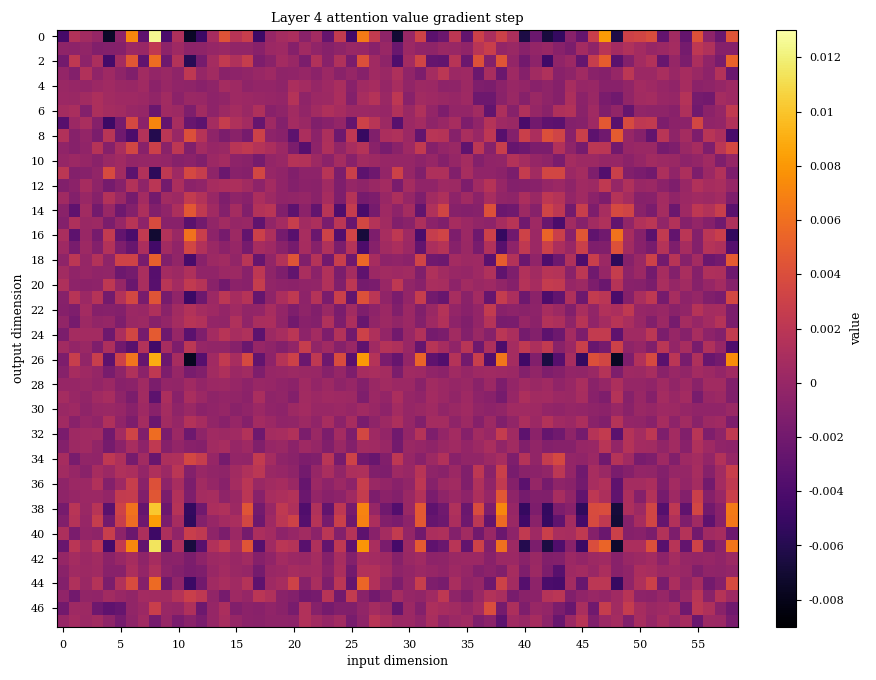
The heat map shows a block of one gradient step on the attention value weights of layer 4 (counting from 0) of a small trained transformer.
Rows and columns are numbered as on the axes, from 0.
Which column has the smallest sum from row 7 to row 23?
26
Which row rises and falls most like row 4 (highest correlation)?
5
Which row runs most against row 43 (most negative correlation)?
34
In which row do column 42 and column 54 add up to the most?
16
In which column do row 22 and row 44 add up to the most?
8
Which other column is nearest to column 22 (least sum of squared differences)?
1
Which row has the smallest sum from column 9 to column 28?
46
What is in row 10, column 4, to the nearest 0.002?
0
